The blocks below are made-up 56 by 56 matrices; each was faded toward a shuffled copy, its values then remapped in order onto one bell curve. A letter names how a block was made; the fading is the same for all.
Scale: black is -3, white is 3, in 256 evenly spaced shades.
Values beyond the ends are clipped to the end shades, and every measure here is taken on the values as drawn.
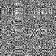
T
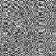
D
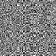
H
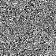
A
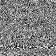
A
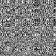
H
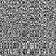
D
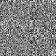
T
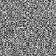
T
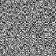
H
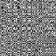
D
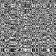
D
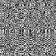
D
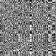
D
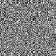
H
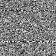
A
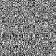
T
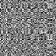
D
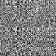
H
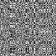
D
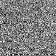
A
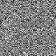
T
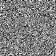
A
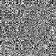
H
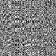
H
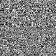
A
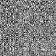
T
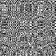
D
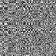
D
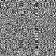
H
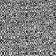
T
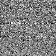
A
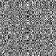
D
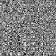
T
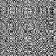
D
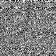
A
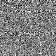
A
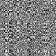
H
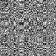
D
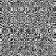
D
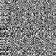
T
